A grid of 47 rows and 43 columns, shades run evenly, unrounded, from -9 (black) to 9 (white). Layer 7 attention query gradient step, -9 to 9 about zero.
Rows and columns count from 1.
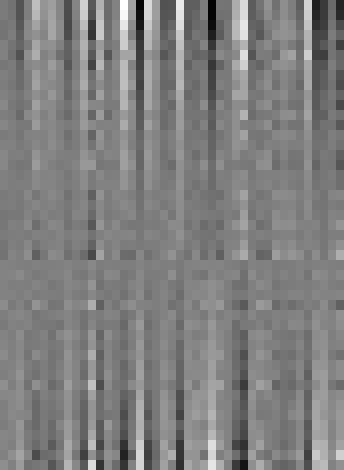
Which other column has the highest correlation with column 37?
4
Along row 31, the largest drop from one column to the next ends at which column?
13
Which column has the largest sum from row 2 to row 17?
16
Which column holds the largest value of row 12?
31
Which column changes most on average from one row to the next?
12
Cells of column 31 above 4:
6
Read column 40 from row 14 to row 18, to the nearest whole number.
-1 -1 -1 -2 -1
